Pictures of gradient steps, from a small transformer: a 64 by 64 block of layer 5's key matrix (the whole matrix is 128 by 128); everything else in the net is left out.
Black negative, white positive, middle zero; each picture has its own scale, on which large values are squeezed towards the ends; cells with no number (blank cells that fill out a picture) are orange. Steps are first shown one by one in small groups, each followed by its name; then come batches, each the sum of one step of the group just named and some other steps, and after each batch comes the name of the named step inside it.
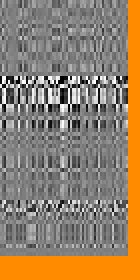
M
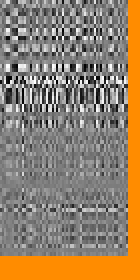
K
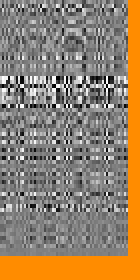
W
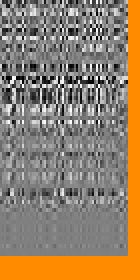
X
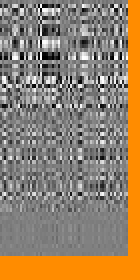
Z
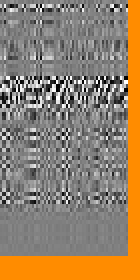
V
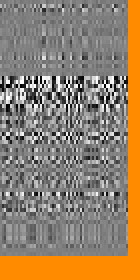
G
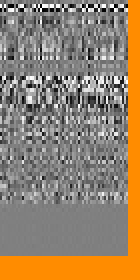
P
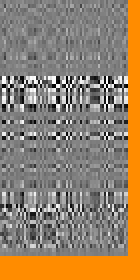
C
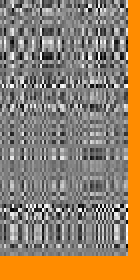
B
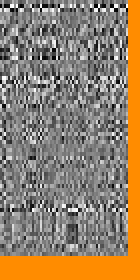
Z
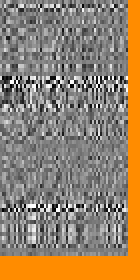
K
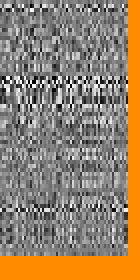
P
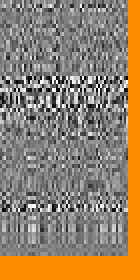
V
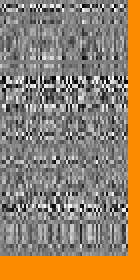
G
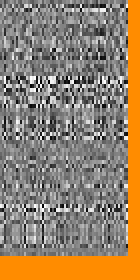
B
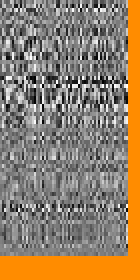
B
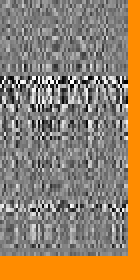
M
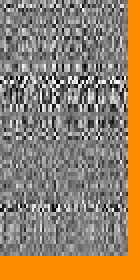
K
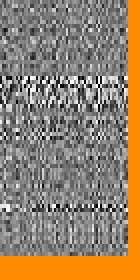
P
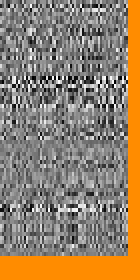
X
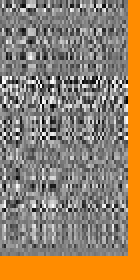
Z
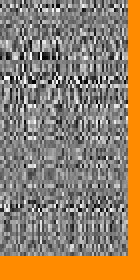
Z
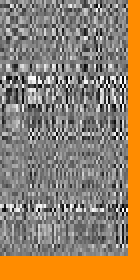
K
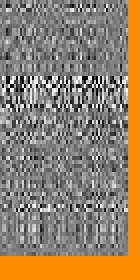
W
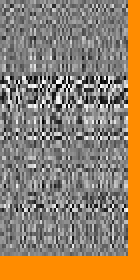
V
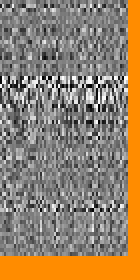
Z
